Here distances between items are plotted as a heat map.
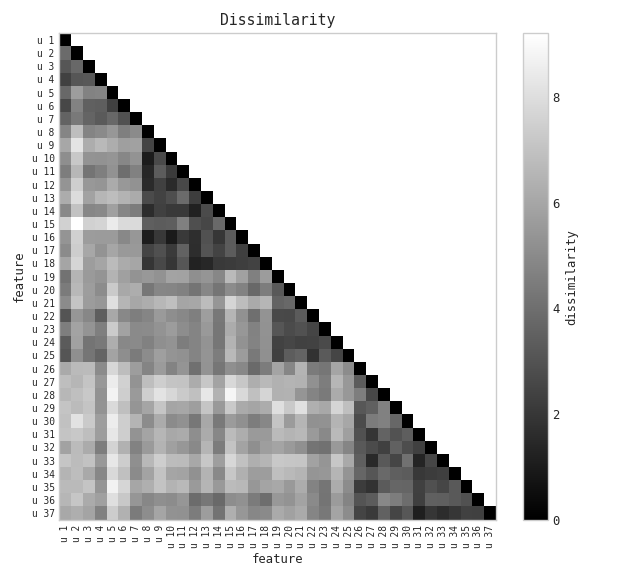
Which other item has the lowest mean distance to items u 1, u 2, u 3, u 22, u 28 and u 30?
u 4
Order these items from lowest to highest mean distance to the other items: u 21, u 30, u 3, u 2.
u 30, u 3, u 21, u 2
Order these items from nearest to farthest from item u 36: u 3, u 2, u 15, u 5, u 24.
u 15, u 24, u 3, u 2, u 5
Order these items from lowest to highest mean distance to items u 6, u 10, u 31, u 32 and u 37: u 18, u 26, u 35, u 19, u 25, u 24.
u 26, u 35, u 18, u 25, u 24, u 19
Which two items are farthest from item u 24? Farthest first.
u 29, u 33
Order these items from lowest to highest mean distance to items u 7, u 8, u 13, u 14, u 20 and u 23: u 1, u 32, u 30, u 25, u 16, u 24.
u 16, u 24, u 25, u 1, u 32, u 30
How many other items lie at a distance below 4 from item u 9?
10
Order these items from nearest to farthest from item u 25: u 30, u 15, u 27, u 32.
u 32, u 27, u 30, u 15
